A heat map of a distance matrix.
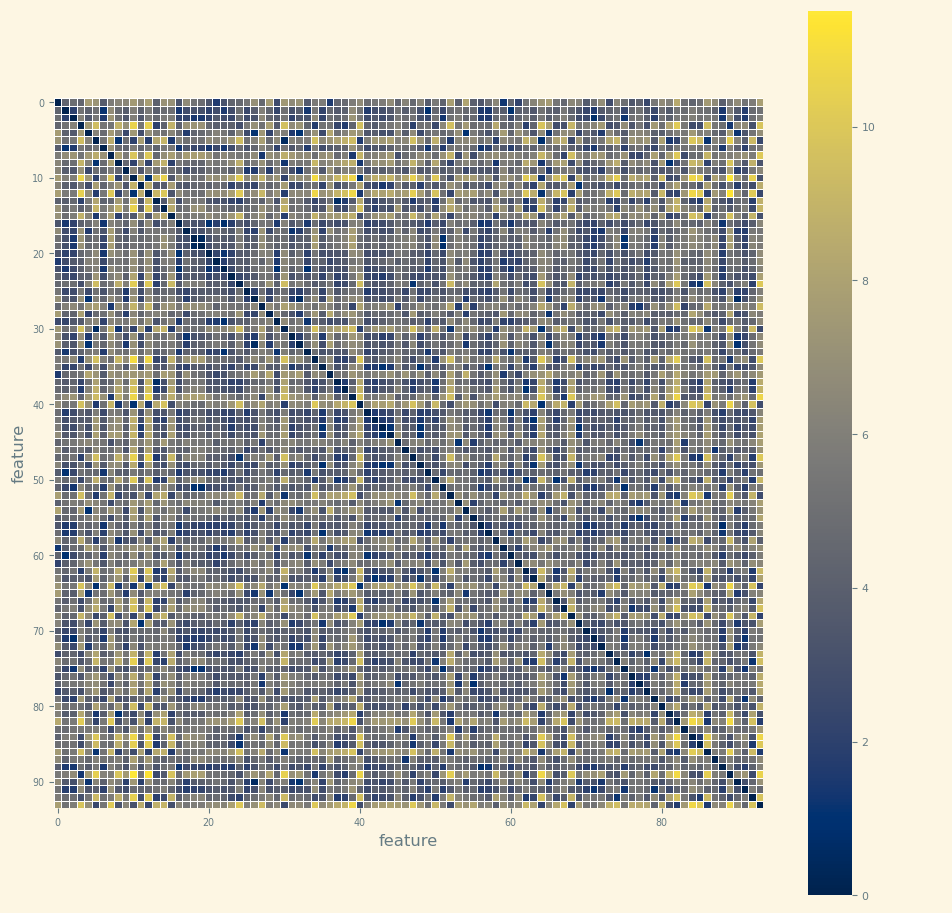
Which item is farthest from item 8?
89
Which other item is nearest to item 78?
73
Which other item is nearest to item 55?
77
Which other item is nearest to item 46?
87
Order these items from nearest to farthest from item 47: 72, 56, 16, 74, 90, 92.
92, 74, 16, 56, 90, 72
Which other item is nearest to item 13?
37
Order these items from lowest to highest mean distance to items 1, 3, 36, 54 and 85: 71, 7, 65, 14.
71, 14, 65, 7
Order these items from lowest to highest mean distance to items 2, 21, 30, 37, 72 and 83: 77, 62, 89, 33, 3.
33, 77, 62, 3, 89
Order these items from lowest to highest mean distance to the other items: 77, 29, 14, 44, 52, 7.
29, 44, 77, 14, 52, 7
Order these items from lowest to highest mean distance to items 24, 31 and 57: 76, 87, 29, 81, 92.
92, 29, 76, 87, 81
